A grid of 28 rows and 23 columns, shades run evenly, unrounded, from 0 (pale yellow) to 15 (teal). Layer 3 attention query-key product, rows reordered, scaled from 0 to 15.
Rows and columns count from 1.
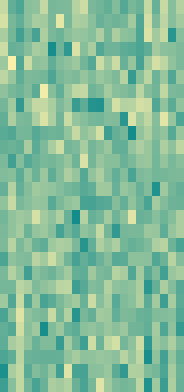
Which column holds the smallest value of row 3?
19
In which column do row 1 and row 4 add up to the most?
7
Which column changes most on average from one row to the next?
10
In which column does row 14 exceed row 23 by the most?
3
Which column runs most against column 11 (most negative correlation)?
2
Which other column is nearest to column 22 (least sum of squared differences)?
14
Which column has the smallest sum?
9
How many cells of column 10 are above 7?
16
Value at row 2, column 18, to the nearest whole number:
11
